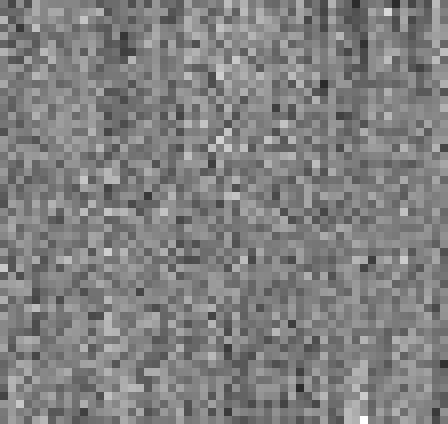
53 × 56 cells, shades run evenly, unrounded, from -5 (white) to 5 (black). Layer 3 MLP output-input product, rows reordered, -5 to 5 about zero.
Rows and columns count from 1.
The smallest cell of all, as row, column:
53, 46
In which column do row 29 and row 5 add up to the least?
43
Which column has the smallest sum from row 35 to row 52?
14
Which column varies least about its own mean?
48
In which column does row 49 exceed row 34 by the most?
1
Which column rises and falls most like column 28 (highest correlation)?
37
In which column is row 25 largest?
19
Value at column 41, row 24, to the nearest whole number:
0
